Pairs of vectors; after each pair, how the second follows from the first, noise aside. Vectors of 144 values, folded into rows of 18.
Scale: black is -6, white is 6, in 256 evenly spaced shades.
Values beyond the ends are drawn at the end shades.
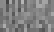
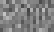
wrapped around.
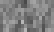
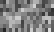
wrapped around, scaled up.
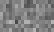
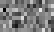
wrapped around, scaled up.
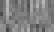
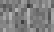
wrapped around.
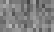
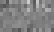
negated, partly zeroed.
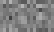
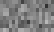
wrapped around.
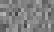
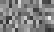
wrapped around, scaled up.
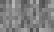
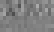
wrapped around, partly zeroed.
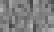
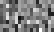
wrapped around, scaled up.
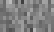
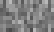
copied.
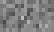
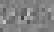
negated, partly zeroed.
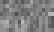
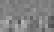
partly zeroed.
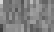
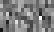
wrapped around, scaled up.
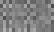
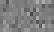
wrapped around, partly zeroed.
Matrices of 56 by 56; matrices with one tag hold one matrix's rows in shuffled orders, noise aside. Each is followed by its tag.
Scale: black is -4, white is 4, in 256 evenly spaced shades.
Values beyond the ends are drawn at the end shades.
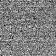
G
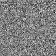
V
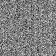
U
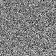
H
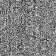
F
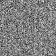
U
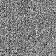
F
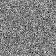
H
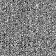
F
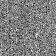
F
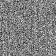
U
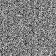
U
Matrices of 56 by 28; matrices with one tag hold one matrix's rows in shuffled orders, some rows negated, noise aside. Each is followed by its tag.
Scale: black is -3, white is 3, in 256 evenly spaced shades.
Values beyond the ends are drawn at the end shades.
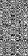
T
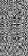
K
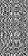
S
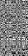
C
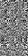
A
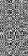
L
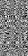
A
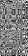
C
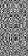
S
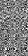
A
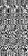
A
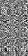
A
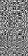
K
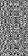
S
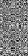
T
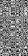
T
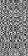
S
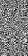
A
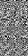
A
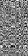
T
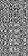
S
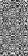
T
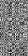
L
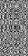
S
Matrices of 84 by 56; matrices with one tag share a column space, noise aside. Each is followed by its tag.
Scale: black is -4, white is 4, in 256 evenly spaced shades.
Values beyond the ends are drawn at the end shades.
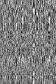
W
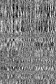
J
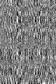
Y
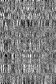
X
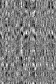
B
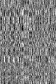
W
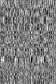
W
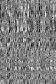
J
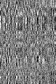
W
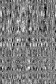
J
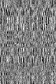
W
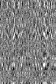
B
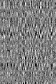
B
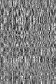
W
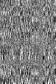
Y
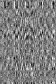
B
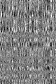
J
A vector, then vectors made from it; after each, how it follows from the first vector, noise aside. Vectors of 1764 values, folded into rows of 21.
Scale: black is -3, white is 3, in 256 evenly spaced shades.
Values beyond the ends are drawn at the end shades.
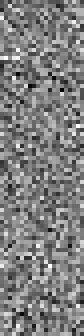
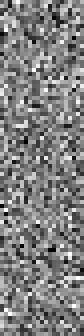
reversed.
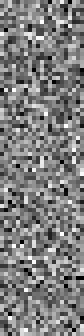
reversed, negated.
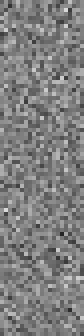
reversed, shrunk.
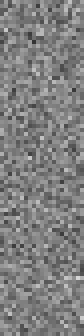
reversed, shrunk.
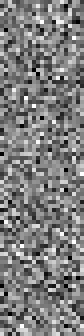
reversed, negated.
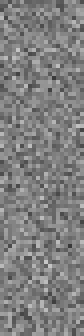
shrunk.
